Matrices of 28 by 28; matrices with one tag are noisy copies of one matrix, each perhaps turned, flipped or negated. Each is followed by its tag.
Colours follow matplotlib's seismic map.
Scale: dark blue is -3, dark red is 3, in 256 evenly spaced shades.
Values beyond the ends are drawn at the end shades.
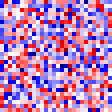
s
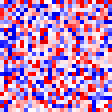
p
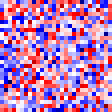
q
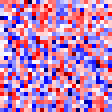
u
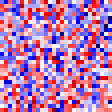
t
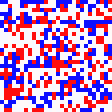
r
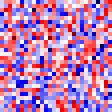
u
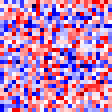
s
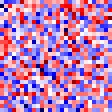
q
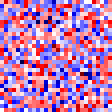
q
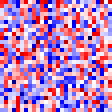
u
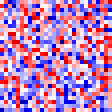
u
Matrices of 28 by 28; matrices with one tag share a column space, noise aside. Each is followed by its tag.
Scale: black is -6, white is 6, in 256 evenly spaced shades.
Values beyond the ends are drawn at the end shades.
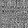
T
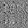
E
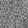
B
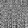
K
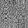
B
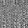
K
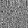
T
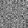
B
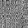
B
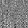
K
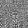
K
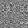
E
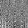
K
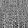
K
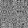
T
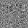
E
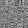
T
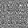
E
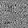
E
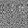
E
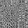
K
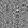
E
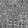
K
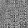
K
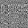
E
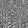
K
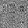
E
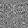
E
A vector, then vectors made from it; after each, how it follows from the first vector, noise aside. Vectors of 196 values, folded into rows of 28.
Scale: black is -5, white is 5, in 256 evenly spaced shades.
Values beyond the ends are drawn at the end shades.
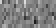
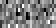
wrapped around, scaled up.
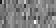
sign-scrambled.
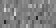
wrapped around, negated, partly zeroed.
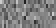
sign-scrambled.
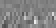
negated, partly zeroed.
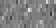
wrapped around, negated, partly zeroed.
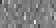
negated, partly zeroed.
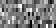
reversed, negated, scaled up.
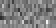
wrapped around.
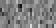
reversed.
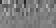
negated, partly zeroed.
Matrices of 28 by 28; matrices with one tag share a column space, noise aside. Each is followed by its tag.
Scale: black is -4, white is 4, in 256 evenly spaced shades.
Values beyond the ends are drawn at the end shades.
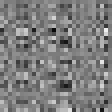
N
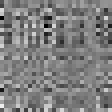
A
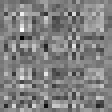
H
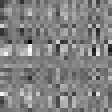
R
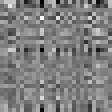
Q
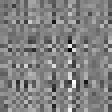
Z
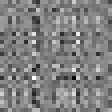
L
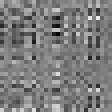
A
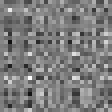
L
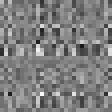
R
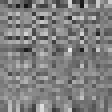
Q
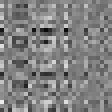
N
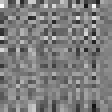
Q
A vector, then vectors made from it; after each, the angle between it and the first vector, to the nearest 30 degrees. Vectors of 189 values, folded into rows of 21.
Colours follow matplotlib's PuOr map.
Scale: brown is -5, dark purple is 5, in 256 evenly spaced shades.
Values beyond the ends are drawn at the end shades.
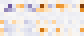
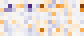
30 degrees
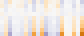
90 degrees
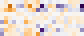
150 degrees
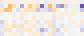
150 degrees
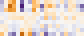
120 degrees
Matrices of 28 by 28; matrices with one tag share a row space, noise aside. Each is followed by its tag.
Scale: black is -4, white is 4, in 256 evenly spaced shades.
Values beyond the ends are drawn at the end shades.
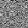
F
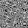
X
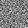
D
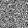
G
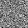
D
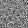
G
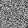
D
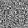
D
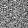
X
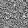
X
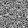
F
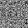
G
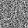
D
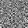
D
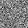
D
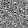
X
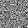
F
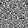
D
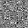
F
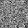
D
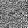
G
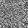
D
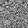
F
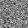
F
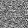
G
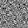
X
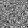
F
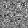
F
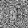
F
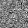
G
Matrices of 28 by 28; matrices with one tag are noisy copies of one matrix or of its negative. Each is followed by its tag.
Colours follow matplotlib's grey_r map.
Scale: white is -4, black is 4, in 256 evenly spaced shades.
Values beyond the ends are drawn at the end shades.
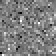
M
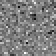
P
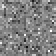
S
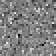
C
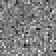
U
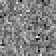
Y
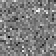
C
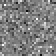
Y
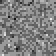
M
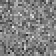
U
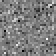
C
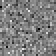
U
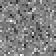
U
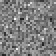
M
